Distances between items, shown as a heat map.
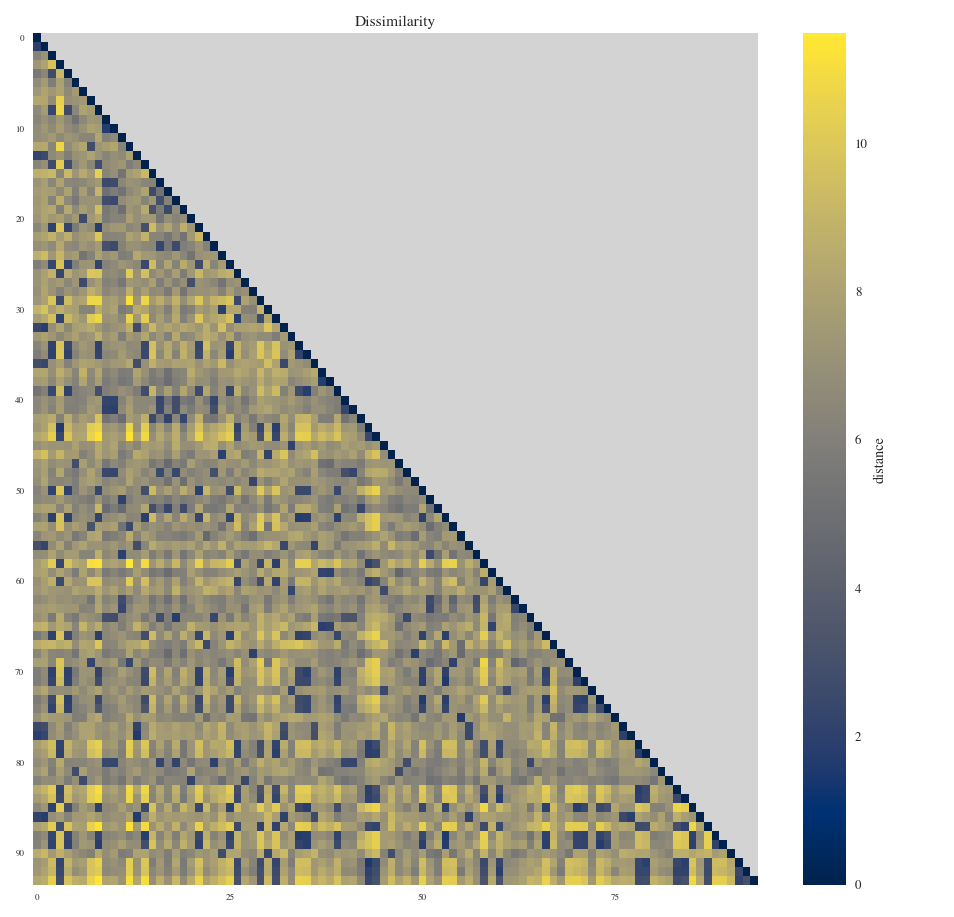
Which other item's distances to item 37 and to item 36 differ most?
65
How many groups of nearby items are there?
15
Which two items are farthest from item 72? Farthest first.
67, 22
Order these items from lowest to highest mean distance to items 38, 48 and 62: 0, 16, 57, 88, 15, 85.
16, 57, 15, 88, 85, 0
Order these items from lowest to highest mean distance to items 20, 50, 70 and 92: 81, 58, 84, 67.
81, 84, 58, 67
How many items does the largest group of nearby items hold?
19
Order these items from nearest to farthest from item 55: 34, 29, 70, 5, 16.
5, 16, 29, 70, 34
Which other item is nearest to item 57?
11
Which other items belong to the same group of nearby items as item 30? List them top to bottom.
24, 46, 90
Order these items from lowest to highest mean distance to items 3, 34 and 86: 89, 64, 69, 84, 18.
89, 84, 64, 18, 69
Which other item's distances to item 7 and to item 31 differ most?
58
